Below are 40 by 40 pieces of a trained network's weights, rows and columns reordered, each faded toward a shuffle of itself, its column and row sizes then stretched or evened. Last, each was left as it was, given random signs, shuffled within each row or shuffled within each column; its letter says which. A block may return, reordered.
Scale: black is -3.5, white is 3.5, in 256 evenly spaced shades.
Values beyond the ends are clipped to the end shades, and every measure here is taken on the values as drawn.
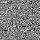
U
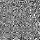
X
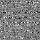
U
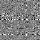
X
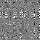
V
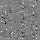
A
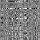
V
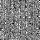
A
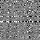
V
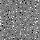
A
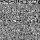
U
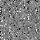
A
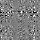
X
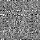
X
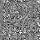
X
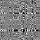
V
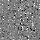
A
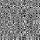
V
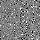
A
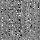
A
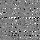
X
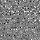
U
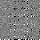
V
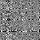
X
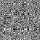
V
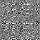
V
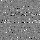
U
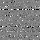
U
